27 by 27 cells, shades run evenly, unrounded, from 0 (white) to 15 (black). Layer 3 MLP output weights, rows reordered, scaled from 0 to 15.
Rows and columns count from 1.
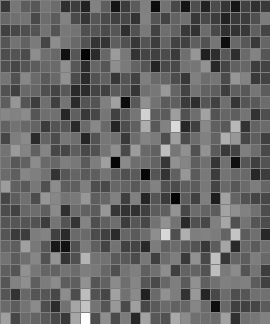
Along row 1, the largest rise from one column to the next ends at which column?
16
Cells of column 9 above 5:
23
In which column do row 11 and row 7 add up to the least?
24
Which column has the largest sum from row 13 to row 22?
7
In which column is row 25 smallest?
9
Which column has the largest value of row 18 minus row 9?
12
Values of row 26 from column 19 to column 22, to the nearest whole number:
9 7 9 14
